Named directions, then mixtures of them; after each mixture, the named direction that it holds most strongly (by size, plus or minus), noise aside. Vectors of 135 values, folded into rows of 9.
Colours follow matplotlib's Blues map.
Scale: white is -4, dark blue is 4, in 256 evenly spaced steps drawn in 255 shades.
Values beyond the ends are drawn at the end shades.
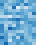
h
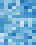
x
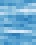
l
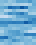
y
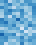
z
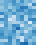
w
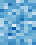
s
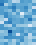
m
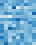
h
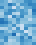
z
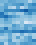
y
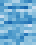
y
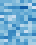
w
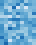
h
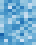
x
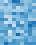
m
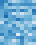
m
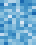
x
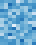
s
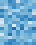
s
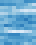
l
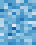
s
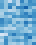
x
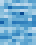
y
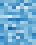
h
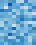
s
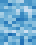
z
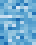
h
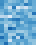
h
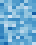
h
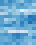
l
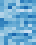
x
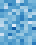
s
